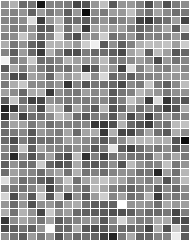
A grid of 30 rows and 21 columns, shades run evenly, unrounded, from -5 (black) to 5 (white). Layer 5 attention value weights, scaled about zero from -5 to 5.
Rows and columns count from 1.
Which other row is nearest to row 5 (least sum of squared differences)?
3
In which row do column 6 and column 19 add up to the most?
6
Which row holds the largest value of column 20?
30
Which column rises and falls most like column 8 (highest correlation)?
10
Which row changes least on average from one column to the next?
18
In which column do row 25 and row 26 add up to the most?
14
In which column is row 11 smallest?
8
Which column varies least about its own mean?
16
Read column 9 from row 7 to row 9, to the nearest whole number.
-2 1 1
